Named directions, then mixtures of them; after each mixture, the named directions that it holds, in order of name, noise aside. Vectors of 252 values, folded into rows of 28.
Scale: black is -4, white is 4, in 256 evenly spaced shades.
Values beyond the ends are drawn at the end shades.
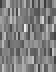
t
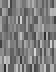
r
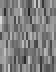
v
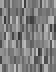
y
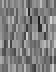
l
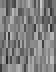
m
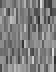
l, m, t.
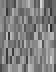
m.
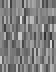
r, y.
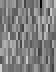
l, m, y.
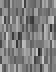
y.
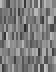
t, y.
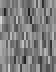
v.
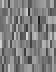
l, r, t.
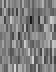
l, t, y.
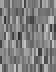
y.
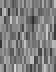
r, t, y.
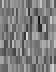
l.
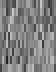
m.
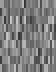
y.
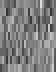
l, m.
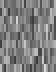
r, y.
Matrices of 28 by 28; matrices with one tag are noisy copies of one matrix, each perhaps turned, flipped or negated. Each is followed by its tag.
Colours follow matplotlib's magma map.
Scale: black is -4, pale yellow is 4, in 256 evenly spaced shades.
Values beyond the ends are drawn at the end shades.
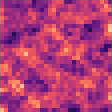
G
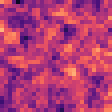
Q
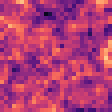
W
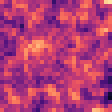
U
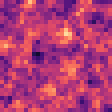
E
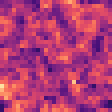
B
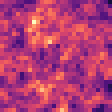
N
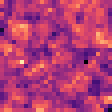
G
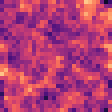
B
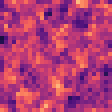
G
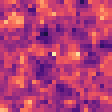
E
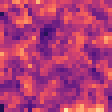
U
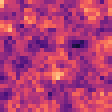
E
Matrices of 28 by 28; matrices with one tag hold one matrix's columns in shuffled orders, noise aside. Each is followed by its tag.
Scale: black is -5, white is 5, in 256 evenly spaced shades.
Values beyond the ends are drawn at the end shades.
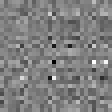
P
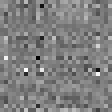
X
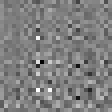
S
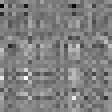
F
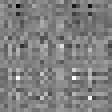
F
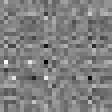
P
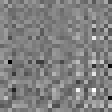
S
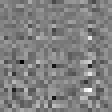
S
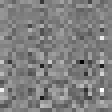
S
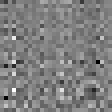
S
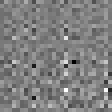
S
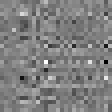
P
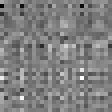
F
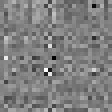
X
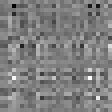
F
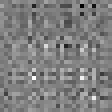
F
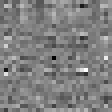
X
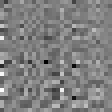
S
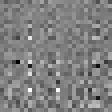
S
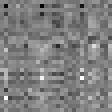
F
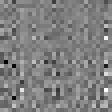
S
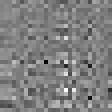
S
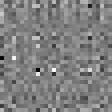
X
